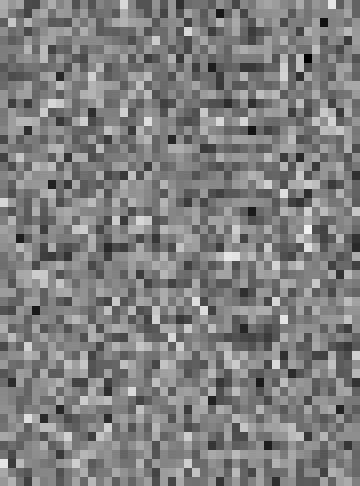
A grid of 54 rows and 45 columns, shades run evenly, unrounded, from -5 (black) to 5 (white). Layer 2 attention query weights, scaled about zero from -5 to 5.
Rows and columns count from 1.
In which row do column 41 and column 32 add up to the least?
3
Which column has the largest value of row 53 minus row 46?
43
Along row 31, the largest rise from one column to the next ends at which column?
44
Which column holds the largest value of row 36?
36
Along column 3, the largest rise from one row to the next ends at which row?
28
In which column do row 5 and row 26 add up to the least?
41
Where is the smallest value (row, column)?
7, 39
